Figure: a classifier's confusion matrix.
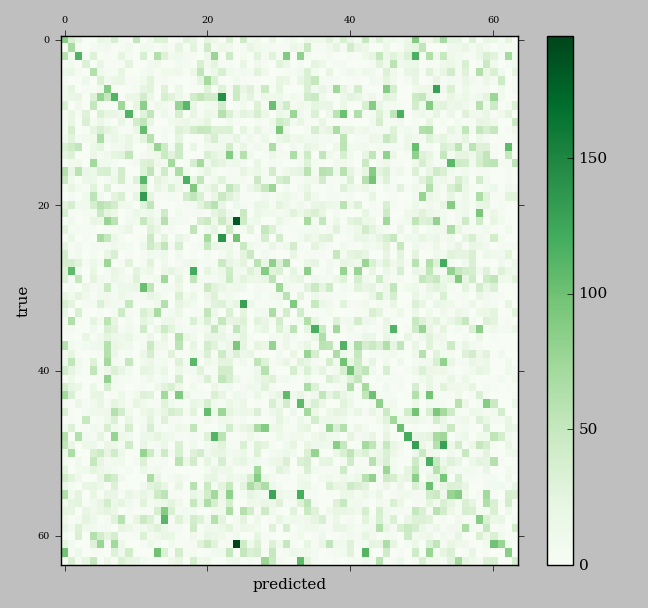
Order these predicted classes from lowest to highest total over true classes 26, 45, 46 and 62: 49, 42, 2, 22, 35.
2, 35, 22, 42, 49
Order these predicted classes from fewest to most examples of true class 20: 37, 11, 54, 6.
37, 11, 6, 54
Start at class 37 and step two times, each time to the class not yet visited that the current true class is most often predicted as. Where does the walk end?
18
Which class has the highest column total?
49
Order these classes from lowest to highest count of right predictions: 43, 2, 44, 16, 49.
16, 44, 43, 2, 49
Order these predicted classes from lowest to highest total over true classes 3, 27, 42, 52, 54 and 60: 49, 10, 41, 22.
10, 41, 22, 49
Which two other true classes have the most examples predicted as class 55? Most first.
29, 63
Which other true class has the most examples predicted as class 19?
15
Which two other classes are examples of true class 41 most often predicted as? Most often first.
6, 22
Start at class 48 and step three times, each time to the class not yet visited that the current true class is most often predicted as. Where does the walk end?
14
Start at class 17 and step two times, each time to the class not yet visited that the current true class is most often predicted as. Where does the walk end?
30
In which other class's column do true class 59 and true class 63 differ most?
33
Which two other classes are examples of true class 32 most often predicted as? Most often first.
25, 14
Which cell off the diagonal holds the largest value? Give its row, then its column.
61, 24
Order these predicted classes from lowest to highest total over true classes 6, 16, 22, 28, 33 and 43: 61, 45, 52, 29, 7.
61, 7, 29, 45, 52
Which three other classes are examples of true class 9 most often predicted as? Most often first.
47, 39, 32
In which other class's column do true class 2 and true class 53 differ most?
31
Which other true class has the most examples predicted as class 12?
53
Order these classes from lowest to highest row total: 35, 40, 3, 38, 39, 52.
3, 52, 38, 40, 39, 35
